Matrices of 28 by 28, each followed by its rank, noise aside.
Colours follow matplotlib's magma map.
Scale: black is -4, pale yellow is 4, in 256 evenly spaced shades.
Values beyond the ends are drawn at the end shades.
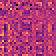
four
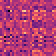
three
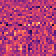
four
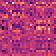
four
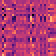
three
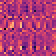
three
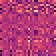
three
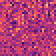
eight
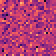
eight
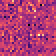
six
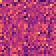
eight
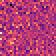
eight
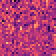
eight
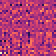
four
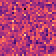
eight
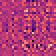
four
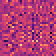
four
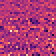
six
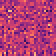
six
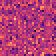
eight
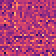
eight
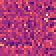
eight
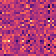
four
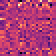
three
